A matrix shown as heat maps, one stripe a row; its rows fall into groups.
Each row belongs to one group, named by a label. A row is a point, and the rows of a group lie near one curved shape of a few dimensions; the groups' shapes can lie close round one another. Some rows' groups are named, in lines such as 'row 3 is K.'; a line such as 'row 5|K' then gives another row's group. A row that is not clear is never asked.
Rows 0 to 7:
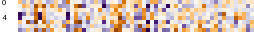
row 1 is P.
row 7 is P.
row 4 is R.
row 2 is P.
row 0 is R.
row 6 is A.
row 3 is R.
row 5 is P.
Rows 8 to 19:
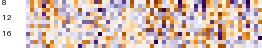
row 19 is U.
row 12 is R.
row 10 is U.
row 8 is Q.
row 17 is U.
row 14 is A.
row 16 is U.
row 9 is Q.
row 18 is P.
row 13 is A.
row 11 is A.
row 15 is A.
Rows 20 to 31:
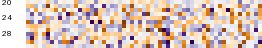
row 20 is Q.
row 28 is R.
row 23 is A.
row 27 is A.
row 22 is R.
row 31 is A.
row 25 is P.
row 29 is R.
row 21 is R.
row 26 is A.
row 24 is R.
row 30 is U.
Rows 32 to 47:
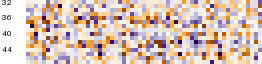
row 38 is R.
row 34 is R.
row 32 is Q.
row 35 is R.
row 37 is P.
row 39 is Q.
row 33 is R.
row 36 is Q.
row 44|Q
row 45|U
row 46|A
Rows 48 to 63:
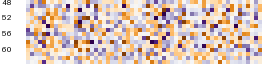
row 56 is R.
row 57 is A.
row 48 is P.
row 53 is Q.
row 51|A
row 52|P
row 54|Q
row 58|P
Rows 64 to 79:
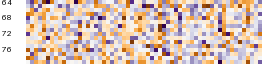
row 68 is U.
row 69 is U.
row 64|R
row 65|A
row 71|U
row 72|R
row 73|Q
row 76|P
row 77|R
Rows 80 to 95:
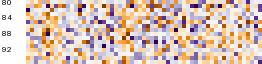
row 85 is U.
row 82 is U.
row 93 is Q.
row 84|A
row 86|A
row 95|Q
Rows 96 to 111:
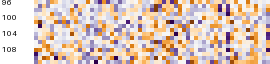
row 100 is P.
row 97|A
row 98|A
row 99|U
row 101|U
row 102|R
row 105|U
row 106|A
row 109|R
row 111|U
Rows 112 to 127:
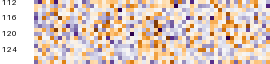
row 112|R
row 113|Q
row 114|P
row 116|U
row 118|A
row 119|P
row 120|A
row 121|U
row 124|R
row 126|R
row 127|R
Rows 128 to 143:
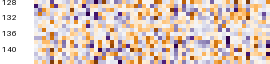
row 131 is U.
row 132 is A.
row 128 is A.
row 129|R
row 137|U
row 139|Q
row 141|U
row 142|A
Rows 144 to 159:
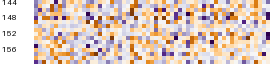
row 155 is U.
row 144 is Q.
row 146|P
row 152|U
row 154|U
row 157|P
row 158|R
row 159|U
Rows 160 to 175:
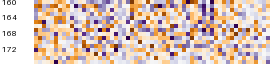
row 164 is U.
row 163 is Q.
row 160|U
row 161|P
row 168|Q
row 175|Q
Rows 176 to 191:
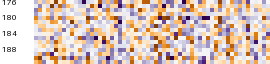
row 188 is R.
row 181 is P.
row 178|Q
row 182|A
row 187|A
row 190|U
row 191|P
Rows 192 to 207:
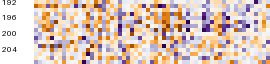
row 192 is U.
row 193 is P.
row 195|Q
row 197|Q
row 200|P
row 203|P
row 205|Q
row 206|Q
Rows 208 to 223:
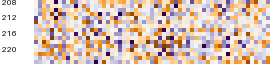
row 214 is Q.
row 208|R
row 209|A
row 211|P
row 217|U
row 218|Q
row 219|Q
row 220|P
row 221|U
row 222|R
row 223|A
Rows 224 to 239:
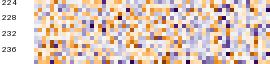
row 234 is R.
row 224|P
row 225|U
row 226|U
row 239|Q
